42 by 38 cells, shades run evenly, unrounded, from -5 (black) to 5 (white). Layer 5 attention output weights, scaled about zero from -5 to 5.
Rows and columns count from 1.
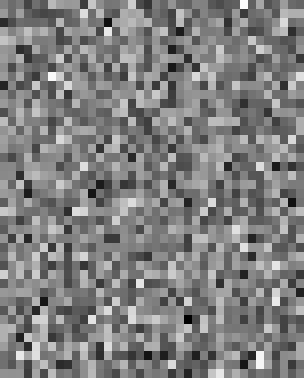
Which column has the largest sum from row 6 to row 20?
28
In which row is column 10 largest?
24
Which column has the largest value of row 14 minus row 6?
22
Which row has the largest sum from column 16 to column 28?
31
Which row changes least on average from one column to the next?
5
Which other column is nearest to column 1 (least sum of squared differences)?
20
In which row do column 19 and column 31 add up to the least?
40
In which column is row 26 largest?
30
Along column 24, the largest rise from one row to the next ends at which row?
37
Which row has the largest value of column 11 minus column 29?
19
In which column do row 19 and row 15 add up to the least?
35
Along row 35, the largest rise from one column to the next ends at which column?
6
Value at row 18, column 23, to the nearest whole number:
-2
